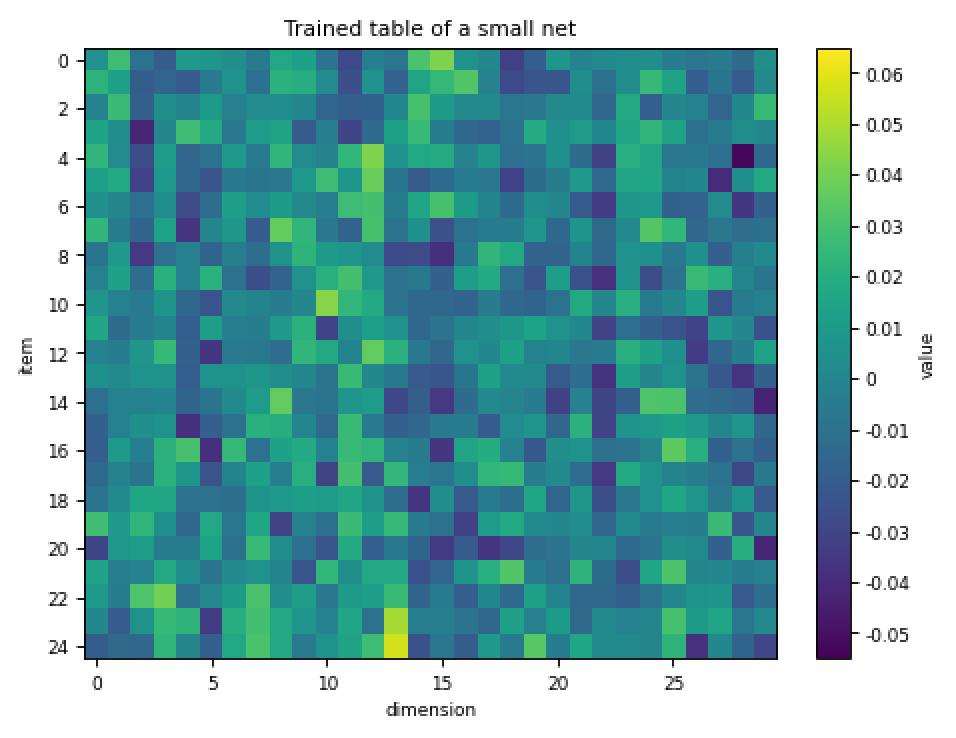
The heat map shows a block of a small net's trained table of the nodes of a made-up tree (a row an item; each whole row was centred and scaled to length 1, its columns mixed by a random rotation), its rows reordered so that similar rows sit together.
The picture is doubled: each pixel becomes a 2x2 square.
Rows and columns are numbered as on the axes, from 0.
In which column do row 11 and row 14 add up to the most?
8
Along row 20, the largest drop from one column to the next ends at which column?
29
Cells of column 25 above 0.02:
6
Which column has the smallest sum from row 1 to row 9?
2
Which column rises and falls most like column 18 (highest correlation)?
17
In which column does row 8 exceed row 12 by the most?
26
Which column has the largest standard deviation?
13
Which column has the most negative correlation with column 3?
1
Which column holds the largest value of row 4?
12
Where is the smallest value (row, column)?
4, 28
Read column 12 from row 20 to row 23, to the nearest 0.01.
-0.02 0.02 0.01 -0.01
